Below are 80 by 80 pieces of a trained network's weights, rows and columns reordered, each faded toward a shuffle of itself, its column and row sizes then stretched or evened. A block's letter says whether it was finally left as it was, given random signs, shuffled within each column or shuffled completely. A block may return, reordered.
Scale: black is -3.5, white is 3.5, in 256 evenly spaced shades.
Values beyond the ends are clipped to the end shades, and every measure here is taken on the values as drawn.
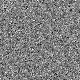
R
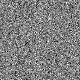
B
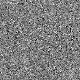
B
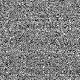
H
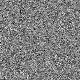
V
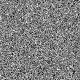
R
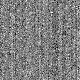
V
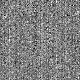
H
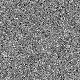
R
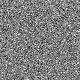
R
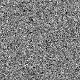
B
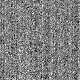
H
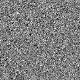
B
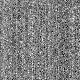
V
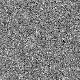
V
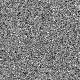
R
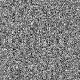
H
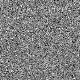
B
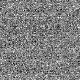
H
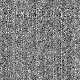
H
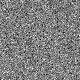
R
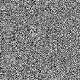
H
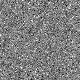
R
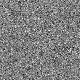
R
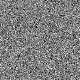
B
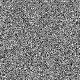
B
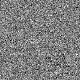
B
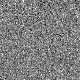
B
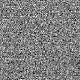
H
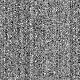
H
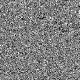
B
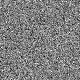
R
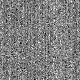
V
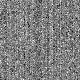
V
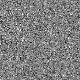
B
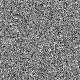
R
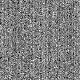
H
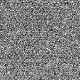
H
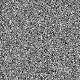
V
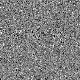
B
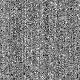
H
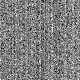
V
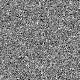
V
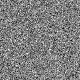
R
